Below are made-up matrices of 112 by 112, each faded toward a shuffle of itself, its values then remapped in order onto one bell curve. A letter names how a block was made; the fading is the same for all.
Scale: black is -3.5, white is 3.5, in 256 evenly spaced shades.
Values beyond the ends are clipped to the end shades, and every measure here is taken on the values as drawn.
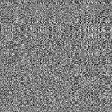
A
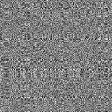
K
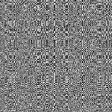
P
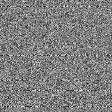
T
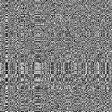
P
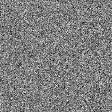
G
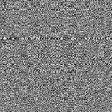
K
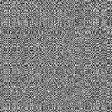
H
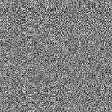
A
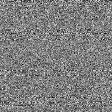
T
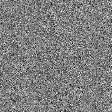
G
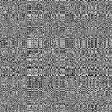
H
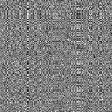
P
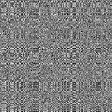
H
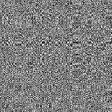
A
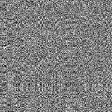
A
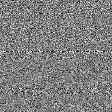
T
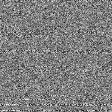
T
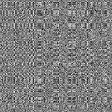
P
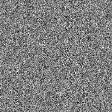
G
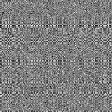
H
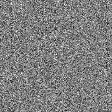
G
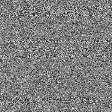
T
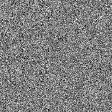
G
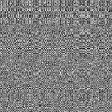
H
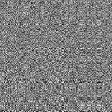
K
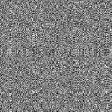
A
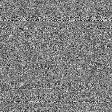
T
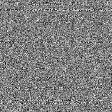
T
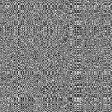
P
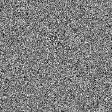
G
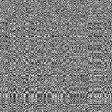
H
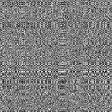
H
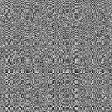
P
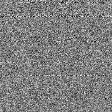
T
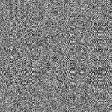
A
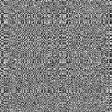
P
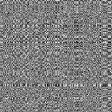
H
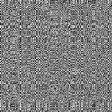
P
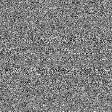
T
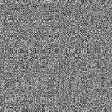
A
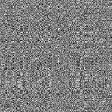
A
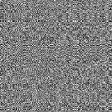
K
